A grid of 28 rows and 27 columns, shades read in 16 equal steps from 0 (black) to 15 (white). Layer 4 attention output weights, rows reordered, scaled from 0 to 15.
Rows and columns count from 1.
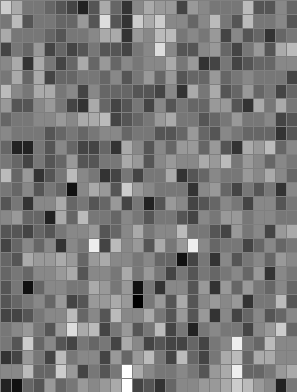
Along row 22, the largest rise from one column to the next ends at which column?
14
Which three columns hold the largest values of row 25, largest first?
22, 3, 25
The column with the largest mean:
9
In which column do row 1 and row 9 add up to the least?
12
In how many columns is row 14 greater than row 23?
12
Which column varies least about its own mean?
24
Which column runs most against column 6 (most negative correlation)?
18
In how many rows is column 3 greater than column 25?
9
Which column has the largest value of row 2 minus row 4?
10
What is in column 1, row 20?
6
